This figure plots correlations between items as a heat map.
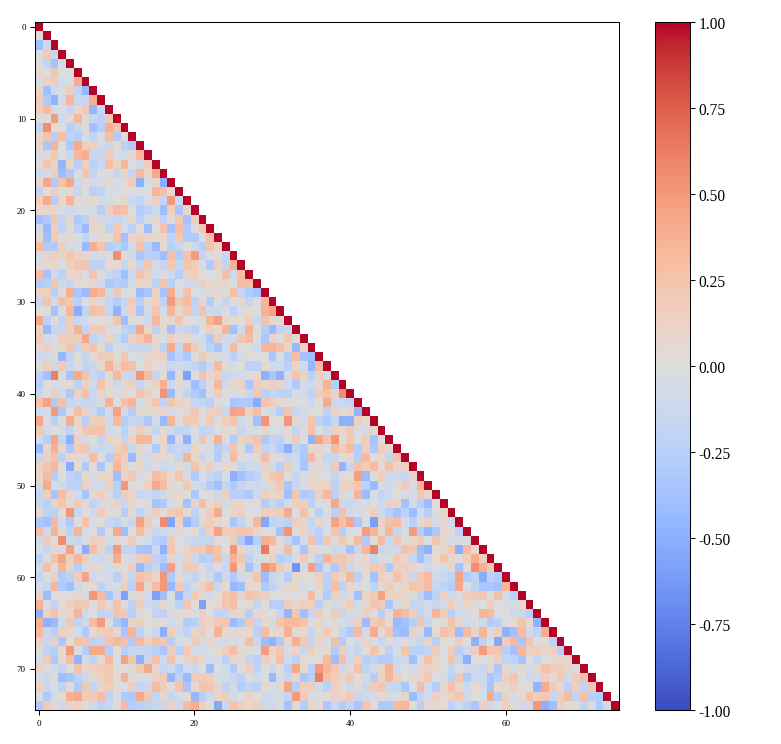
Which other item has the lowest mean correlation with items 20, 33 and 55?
39
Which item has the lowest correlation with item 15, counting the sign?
62
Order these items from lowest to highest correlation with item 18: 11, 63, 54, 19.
63, 19, 11, 54
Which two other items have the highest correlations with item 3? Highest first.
56, 58
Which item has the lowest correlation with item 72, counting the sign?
64
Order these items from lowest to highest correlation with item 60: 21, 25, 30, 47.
25, 30, 21, 47
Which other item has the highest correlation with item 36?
71
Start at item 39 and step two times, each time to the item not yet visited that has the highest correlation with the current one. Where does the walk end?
16
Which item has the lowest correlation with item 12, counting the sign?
47
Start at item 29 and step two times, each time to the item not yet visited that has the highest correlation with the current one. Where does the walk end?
43
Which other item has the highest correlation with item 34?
6
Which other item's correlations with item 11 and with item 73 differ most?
1
